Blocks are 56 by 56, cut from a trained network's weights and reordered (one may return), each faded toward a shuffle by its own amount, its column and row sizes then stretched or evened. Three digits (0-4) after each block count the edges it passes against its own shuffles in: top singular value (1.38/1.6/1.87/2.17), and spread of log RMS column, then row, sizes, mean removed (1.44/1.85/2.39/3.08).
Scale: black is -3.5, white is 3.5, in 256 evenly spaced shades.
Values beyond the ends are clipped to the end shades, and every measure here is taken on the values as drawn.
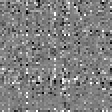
1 3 3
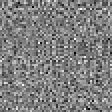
4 0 2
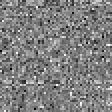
3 0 0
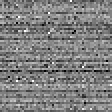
4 0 3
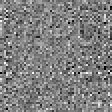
3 3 1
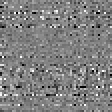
1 2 4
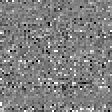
0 1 3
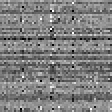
4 2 2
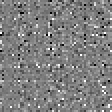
0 3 2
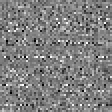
1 0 3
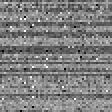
4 0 0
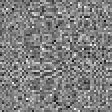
4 0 1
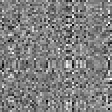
4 3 1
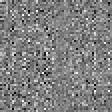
3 3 2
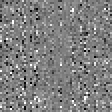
0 4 0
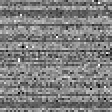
4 0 0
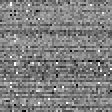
3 0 1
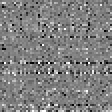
3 1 3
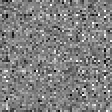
2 2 1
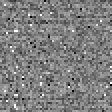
0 1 0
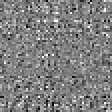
2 1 3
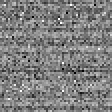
2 0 0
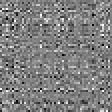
4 3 3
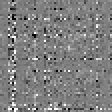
2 4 3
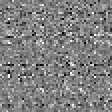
3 1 2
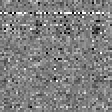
3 1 3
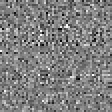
3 1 2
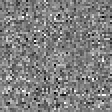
1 2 2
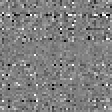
1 2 3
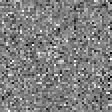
1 1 0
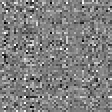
3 3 2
